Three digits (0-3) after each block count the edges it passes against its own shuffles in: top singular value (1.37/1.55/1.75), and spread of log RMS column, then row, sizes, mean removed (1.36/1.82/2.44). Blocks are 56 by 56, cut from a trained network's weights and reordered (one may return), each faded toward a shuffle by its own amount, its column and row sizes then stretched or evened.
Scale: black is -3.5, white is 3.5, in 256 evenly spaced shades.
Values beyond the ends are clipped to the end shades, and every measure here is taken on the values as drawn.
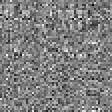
3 1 2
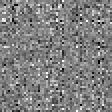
1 3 1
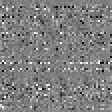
0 2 3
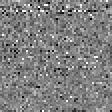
0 0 2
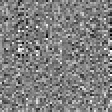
3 3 1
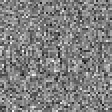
2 0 0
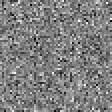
0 2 1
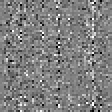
1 3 2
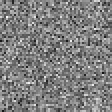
2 0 0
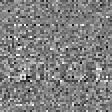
2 1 3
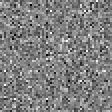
0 2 1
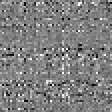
2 1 3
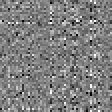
3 3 2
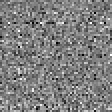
0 1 2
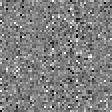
0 2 0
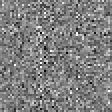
1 2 0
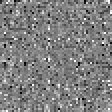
0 1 2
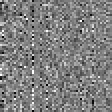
3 3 0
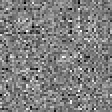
2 2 2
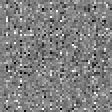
1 3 1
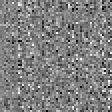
1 3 1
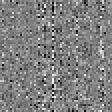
1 3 0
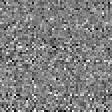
1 1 2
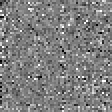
0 2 1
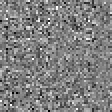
1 2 1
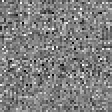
0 0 2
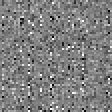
1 3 1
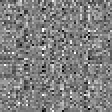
2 3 1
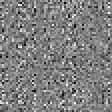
1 3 1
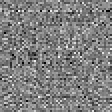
3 0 1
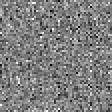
1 2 0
